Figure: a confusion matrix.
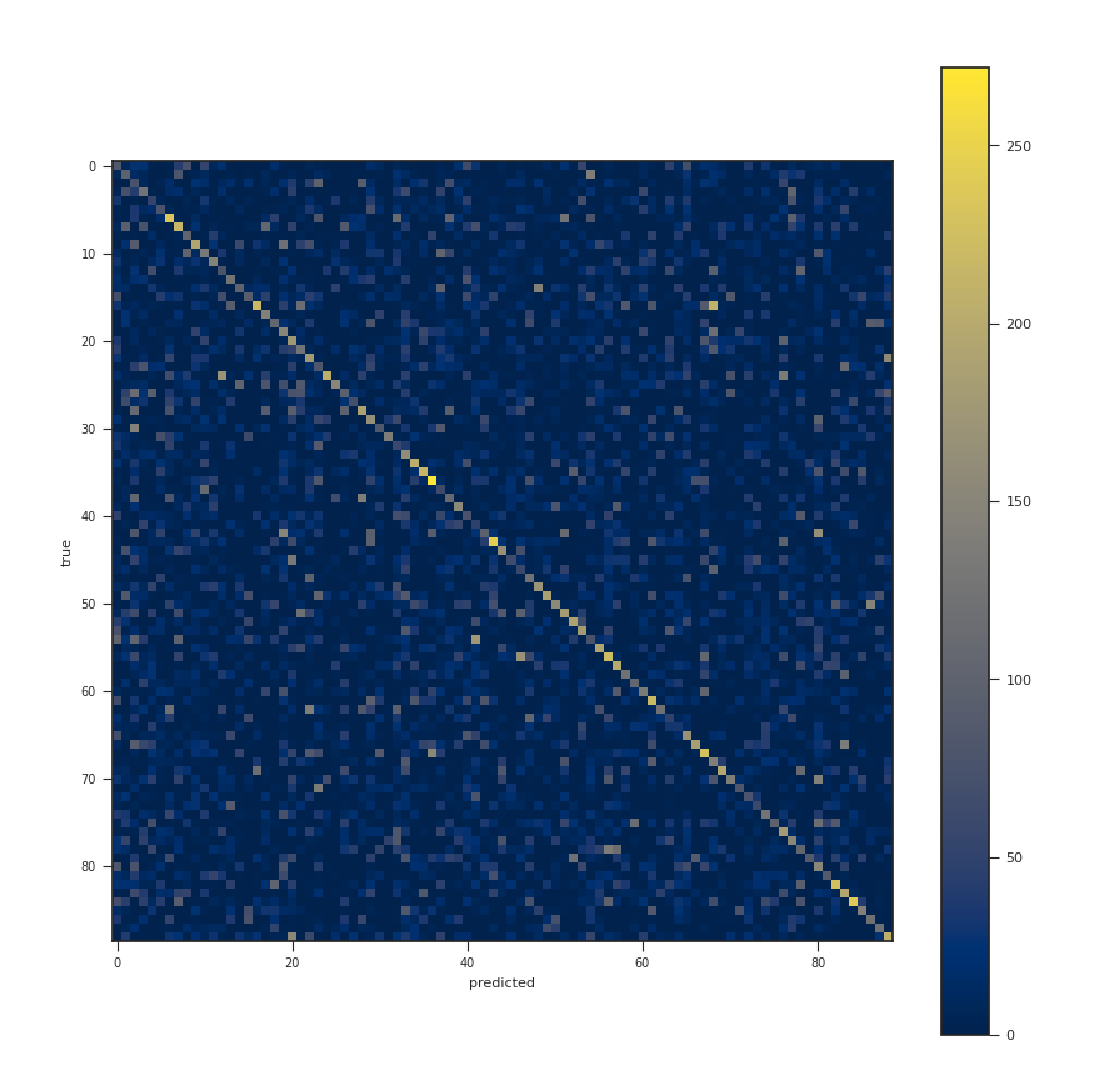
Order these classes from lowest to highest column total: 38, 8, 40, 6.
8, 38, 40, 6
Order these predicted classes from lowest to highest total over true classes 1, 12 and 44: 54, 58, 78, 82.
82, 58, 78, 54
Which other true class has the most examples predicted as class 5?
31
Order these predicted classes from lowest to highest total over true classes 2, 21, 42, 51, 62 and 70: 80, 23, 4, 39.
39, 4, 23, 80
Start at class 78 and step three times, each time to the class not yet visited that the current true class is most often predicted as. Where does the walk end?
68
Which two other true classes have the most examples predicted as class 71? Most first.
85, 19
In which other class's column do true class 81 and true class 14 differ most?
48
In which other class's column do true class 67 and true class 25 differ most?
36
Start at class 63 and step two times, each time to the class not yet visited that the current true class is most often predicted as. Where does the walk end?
22
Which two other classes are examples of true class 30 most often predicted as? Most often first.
2, 37
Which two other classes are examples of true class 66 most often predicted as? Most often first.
83, 2
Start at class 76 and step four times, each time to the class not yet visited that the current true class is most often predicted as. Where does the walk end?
35
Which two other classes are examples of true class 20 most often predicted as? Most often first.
76, 67
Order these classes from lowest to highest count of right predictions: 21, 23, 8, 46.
46, 23, 8, 21
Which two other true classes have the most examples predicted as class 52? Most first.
79, 35
